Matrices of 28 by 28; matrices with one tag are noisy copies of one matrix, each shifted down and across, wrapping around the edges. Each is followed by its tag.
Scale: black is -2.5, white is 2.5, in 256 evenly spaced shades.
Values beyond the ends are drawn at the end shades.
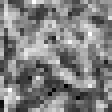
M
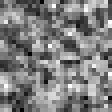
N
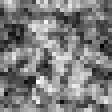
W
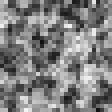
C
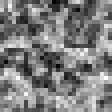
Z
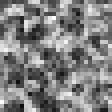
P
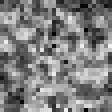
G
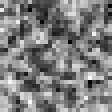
N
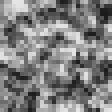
Z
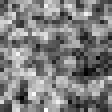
W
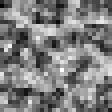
Z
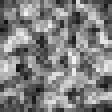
G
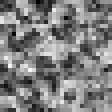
P
